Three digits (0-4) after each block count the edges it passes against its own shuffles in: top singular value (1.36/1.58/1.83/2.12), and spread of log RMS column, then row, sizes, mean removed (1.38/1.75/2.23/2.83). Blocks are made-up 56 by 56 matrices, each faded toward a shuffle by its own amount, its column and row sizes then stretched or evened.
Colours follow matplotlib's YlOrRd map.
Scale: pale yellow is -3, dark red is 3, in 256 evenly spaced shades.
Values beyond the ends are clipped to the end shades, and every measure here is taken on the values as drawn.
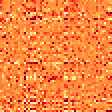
4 2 3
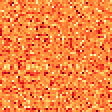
3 0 0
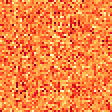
2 1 1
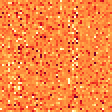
0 3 0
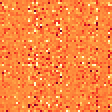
0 3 2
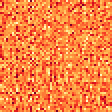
3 2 0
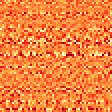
4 0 4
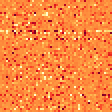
0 1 2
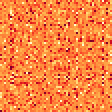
3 3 1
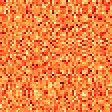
4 0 1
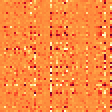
4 4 3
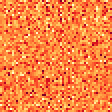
2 2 0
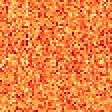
2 1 0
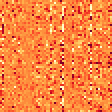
3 4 1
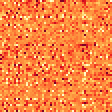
2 2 3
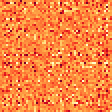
1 2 3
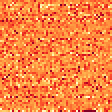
3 0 3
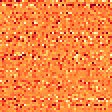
1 0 4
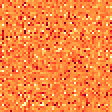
1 2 3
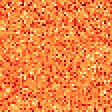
0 1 0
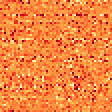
2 2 3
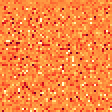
0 0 2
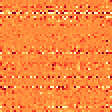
4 1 4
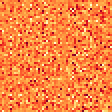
1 3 1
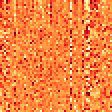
4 4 0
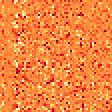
2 3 2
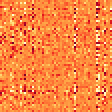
4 4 2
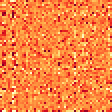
3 3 2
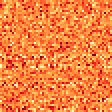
2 0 3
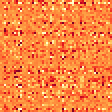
0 3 4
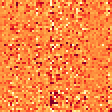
1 3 2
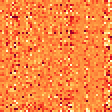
2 4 1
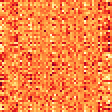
4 4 0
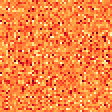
2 1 2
